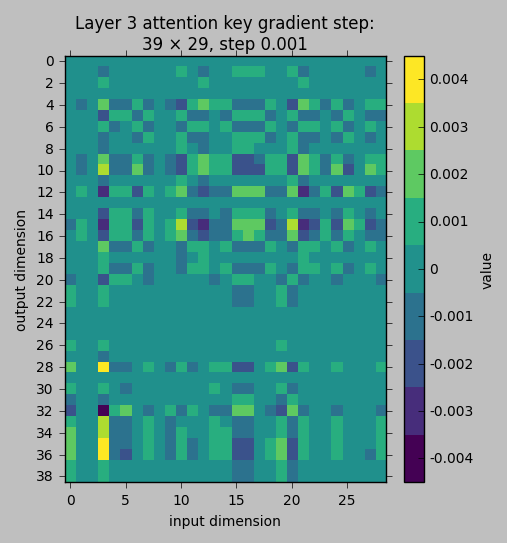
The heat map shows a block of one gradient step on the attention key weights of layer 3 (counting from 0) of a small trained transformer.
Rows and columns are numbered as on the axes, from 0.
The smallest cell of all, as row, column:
32, 3
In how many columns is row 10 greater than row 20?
14
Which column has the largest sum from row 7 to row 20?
20
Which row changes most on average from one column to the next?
15
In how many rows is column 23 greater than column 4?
8
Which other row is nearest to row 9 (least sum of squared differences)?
4
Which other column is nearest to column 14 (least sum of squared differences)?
18
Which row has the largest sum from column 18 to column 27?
10
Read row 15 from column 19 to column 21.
-0.001 0.003 -0.003
